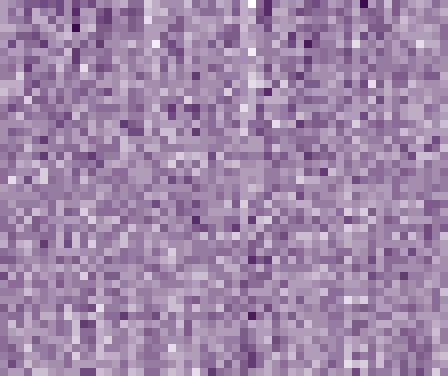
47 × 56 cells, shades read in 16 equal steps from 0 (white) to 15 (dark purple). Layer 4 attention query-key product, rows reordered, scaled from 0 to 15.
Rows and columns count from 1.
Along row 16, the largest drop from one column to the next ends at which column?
35
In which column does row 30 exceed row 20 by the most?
54
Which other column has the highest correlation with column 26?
30
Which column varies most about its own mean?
32
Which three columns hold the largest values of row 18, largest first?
6, 55, 34
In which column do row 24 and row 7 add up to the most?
10
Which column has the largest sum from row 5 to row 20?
39
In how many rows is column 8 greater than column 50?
20
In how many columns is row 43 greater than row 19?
23
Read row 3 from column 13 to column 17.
11 12 8 7 10
